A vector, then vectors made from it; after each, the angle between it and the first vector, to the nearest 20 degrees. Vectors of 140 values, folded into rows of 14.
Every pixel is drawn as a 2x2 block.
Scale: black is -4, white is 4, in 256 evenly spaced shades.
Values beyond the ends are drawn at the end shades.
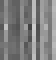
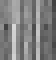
140 degrees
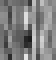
60 degrees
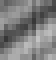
100 degrees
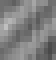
80 degrees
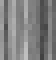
120 degrees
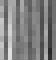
100 degrees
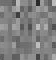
80 degrees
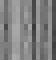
160 degrees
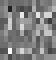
80 degrees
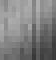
120 degrees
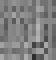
120 degrees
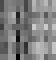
60 degrees
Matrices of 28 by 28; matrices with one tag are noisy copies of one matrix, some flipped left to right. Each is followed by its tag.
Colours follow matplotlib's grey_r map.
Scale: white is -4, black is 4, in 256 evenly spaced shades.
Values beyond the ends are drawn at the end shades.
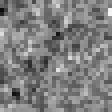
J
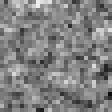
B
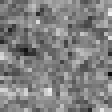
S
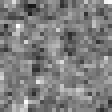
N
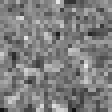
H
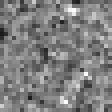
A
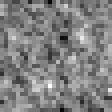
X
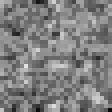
H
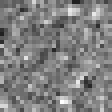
A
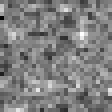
X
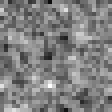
X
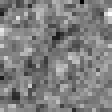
J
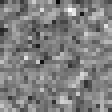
A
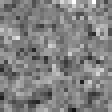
B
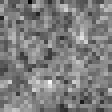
X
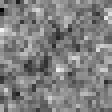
J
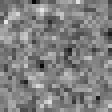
A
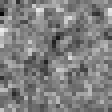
J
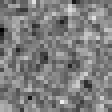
A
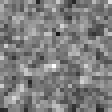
H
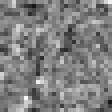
N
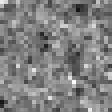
N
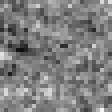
S
